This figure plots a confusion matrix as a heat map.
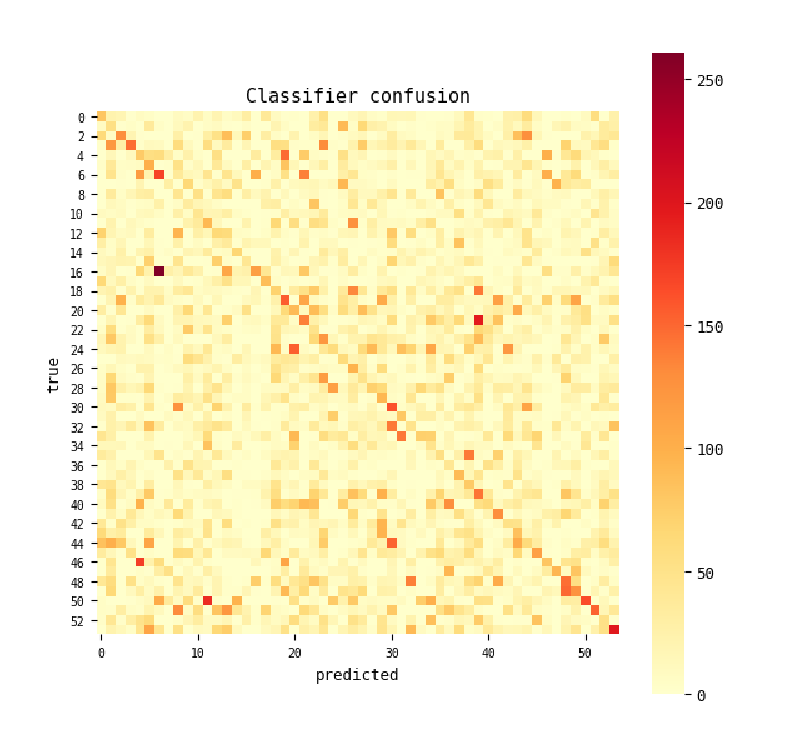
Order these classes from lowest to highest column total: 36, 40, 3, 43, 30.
3, 40, 36, 43, 30
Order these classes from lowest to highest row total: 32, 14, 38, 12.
14, 38, 12, 32
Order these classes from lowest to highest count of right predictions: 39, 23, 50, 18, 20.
18, 20, 23, 39, 50
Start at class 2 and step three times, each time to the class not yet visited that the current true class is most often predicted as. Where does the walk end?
8
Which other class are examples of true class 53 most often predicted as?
5
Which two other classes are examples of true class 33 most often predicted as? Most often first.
31, 20
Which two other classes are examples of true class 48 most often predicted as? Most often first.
32, 41
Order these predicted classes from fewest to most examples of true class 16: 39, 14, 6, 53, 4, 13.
39, 14, 53, 4, 13, 6
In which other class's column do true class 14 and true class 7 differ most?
47
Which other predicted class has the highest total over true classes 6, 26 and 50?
11
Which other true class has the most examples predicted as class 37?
13
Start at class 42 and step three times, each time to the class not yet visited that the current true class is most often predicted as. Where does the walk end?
25
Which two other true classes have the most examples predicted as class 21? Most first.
6, 19
